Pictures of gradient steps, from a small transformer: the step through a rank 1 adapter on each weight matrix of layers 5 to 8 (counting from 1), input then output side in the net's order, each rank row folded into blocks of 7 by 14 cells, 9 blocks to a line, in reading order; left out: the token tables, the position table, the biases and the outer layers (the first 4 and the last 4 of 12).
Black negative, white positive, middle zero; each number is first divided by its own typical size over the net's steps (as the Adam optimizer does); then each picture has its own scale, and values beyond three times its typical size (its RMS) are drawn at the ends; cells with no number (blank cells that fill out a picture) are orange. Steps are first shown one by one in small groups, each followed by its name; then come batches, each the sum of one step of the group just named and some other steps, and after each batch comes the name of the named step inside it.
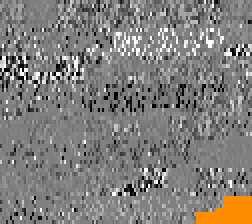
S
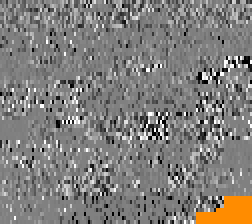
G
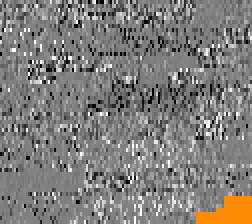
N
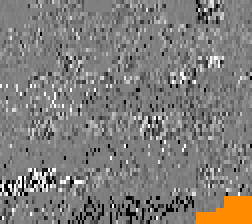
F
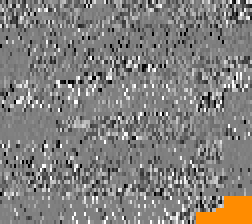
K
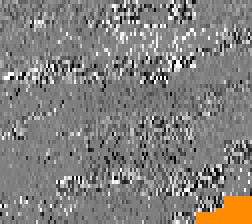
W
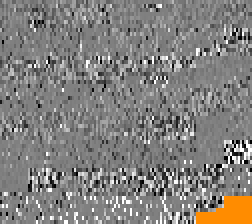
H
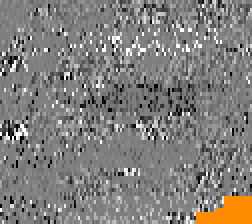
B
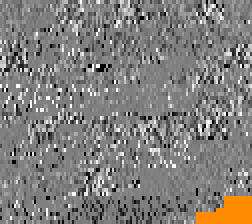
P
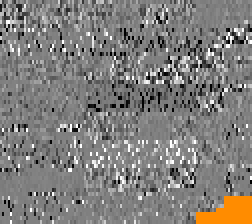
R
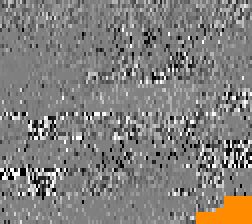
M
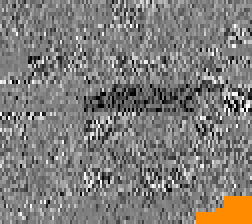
R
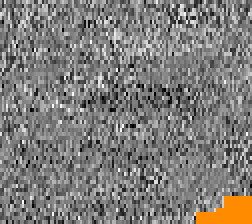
B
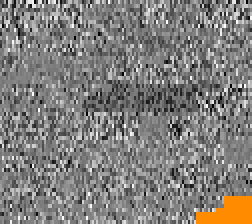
R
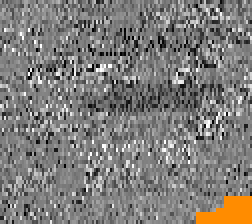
N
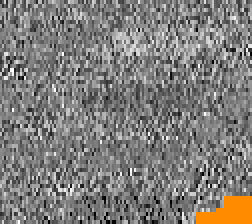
S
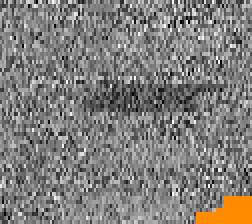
N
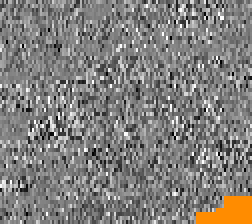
P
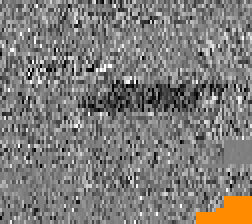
N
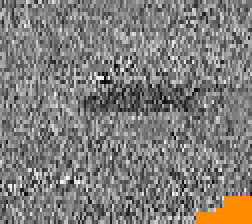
F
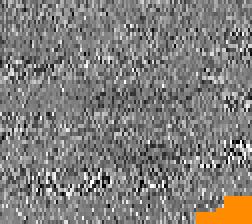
H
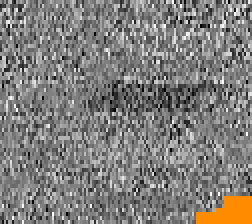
R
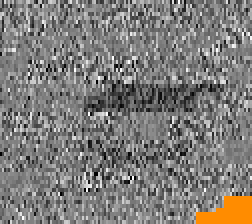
N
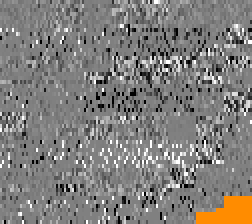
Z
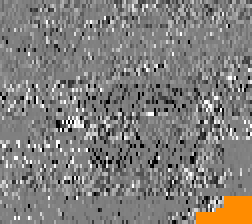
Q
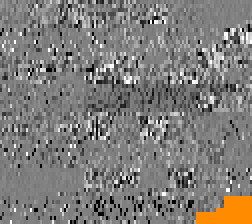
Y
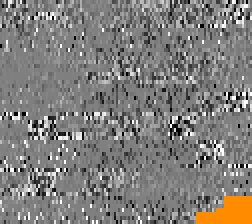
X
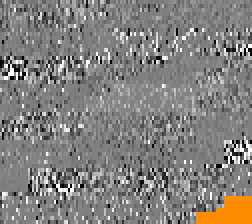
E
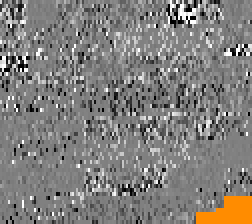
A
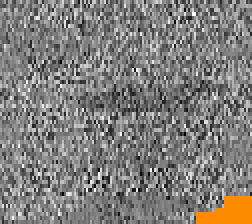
Q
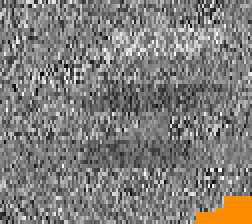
X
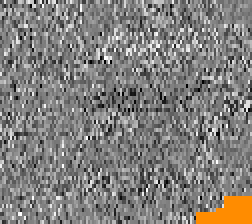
Z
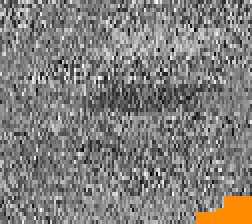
Z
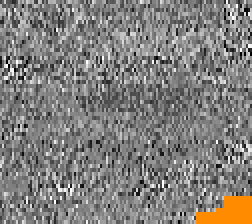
E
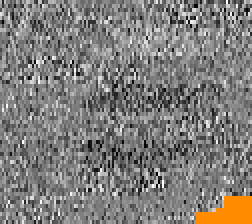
A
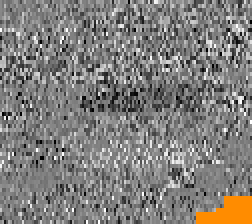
Z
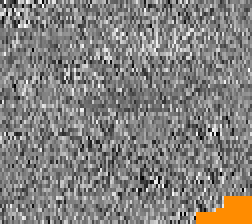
Q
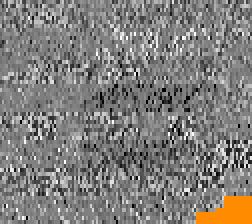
X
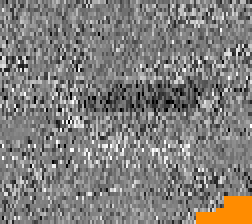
Q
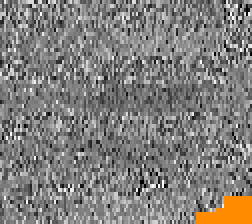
E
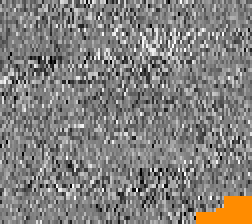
E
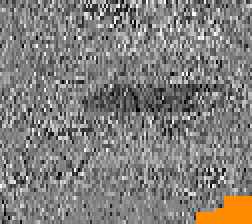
X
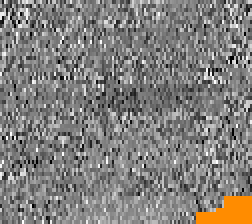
Z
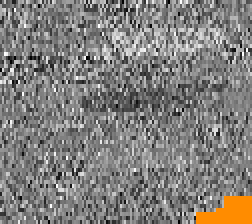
E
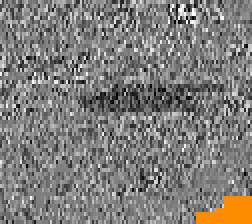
A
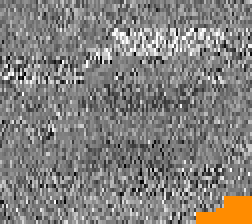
E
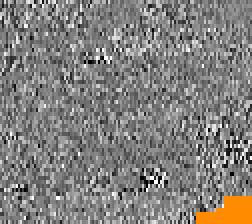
A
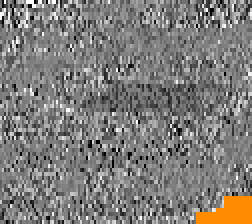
X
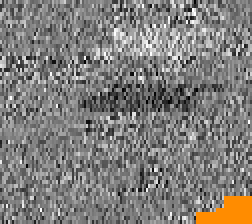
A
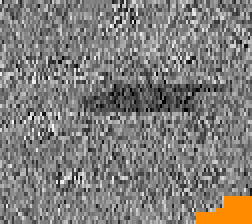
Z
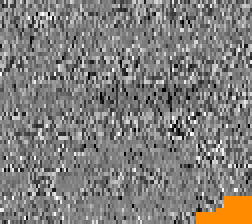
X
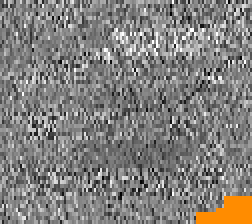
X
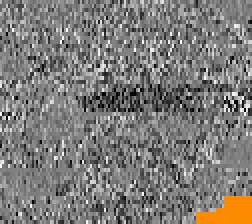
Z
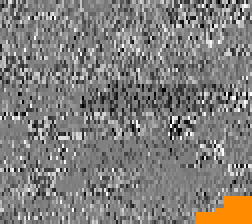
X
